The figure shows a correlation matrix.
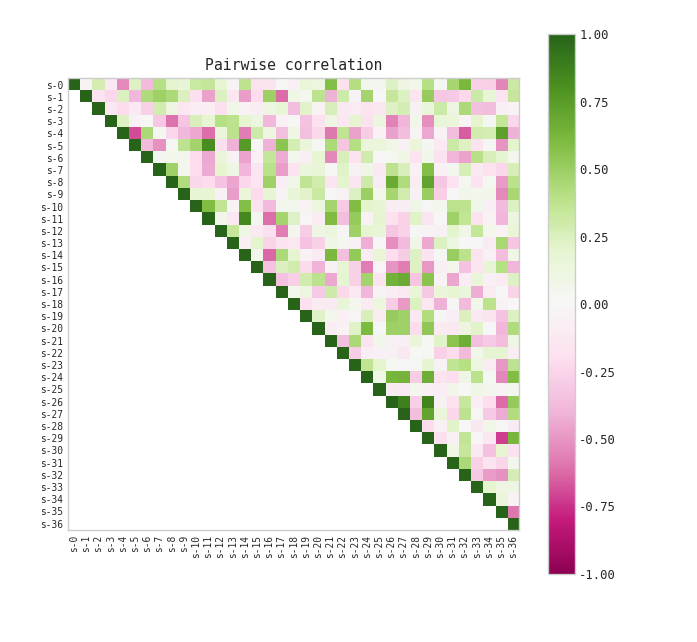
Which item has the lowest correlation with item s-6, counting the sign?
s-21
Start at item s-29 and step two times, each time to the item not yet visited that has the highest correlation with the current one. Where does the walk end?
s-27
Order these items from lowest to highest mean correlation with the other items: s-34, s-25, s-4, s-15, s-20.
s-4, s-15, s-34, s-25, s-20
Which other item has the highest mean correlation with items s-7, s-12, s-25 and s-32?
s-0
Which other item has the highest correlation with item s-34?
s-18
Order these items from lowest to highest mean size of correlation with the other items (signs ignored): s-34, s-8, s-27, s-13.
s-34, s-13, s-8, s-27
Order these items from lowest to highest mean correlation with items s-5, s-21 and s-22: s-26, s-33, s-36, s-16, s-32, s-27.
s-16, s-33, s-27, s-26, s-36, s-32
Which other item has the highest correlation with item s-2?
s-32
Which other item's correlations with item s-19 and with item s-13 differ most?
s-26
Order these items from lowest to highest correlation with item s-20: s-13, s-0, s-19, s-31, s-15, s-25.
s-15, s-13, s-31, s-25, s-0, s-19
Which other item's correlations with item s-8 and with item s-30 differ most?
s-29
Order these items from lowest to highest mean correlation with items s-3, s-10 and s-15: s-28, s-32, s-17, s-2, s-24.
s-24, s-2, s-32, s-17, s-28
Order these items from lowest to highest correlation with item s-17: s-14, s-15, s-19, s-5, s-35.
s-35, s-19, s-15, s-14, s-5
